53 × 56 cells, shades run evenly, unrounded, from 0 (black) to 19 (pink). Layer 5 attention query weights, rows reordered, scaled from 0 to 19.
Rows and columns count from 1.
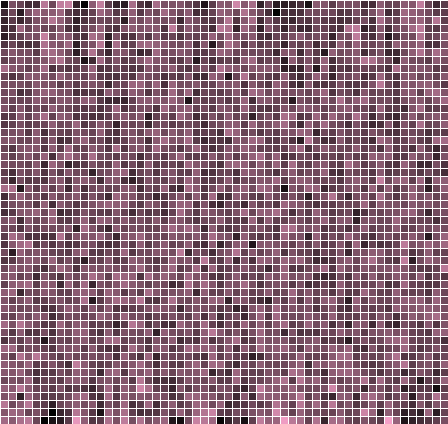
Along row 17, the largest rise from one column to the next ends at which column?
29
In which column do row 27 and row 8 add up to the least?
25
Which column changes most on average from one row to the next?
55
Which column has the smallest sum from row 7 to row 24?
50
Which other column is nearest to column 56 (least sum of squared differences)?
43
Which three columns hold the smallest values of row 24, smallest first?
36, 3, 54
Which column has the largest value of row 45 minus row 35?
5
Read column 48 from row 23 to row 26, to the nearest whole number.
15 7 13 11
